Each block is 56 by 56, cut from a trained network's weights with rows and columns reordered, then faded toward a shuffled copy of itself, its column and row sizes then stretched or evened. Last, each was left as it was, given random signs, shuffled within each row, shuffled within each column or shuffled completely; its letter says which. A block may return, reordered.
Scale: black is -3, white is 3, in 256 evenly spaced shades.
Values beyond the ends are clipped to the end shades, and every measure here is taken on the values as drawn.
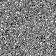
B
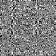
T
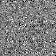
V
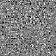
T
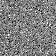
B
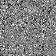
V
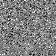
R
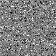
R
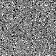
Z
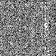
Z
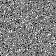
B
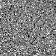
R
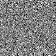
V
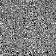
V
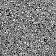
B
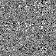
V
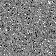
B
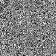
V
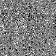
V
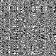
T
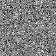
V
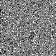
Z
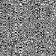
T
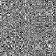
T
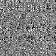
T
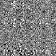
T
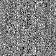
Z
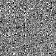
V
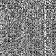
T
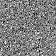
B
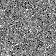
B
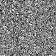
Z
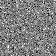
B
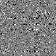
V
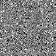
V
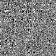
V
